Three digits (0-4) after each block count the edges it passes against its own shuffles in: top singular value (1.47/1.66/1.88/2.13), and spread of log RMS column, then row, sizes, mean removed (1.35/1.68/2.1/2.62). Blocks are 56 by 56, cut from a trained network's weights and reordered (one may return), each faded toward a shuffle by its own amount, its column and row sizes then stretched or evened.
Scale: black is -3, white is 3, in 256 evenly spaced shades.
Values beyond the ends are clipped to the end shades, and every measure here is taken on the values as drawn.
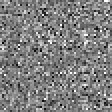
1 2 2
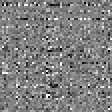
1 3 4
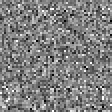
2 0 2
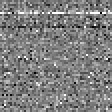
2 0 3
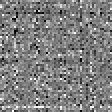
1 4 0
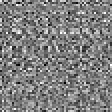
4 0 4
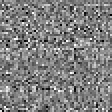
3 1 3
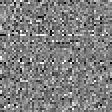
2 3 3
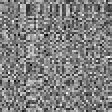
4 1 0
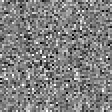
0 1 0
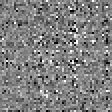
0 3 2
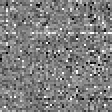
0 2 1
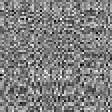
4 2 1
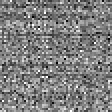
1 1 0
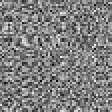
4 1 1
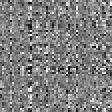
4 4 3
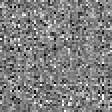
0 3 2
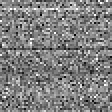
1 0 0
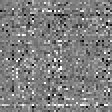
0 3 4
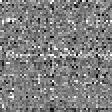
0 2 3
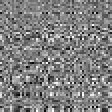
4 2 4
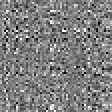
3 4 3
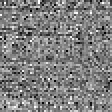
1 1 2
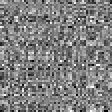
4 1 4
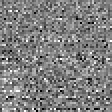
1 1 4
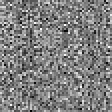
3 3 0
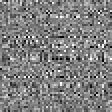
3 1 4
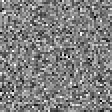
0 0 0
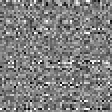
3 1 4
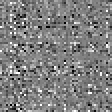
1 4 4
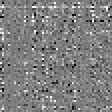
0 4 3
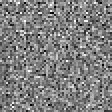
1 0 1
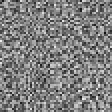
4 0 0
